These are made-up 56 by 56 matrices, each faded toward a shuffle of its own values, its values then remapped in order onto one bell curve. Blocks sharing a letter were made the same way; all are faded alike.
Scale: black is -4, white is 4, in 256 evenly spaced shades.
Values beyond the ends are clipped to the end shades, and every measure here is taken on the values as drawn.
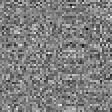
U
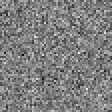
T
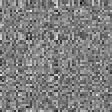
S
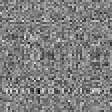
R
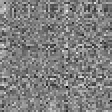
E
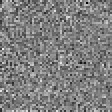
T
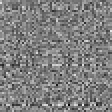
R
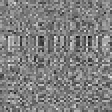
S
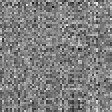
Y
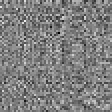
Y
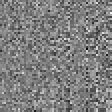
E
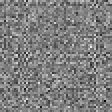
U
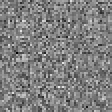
U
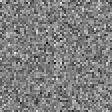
T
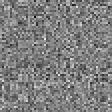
U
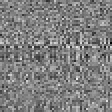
R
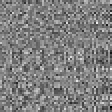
Y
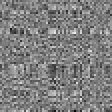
S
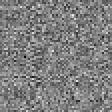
U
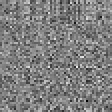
U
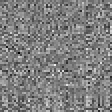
E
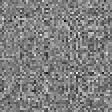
U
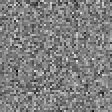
T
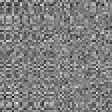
S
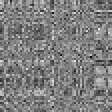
S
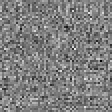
U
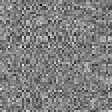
Y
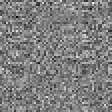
U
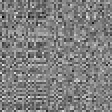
S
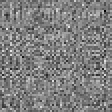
Y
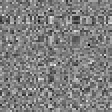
R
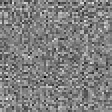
U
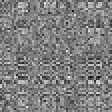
S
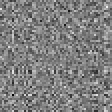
Y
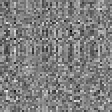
Y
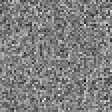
T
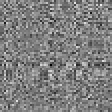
R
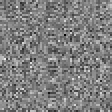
U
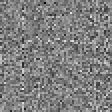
T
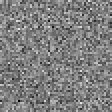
T
